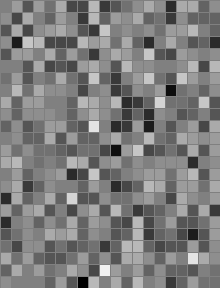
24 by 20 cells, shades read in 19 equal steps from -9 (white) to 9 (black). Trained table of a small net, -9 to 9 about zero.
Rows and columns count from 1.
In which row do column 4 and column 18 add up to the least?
6
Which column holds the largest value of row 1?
16
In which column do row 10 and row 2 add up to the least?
9
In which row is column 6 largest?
4
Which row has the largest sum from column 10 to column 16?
11
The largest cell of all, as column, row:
8, 24
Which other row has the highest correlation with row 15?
1
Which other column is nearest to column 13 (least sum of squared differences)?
20
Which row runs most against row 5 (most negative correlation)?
10
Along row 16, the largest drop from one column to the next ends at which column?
14
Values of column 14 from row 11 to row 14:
7 -4 4 0
